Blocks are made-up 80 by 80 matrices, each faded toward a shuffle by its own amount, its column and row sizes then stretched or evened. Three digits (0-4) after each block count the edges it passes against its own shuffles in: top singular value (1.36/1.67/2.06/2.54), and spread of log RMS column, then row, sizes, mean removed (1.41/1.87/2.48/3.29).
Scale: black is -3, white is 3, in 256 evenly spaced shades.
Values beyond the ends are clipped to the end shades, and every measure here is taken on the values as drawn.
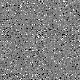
2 1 2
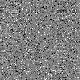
2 0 0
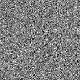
2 1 0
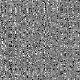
3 3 0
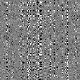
4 4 2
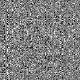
2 3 0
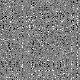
1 3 2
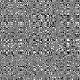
4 2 3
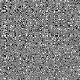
3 2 2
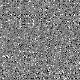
1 1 2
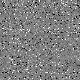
0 0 2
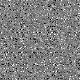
0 1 3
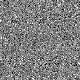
1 0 2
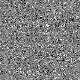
1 1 2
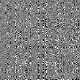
3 4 2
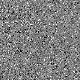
1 1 1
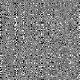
3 3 3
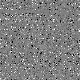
0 1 2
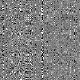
3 4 1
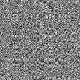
3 0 0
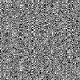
3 2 0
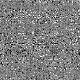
2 0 3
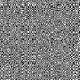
4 3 2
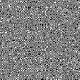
3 1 2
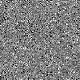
2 1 1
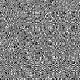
4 0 1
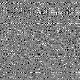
3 0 3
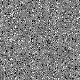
1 2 0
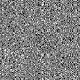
3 1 0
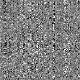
2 3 2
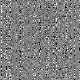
1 4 2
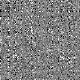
1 4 2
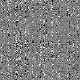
0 4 2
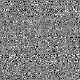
0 1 4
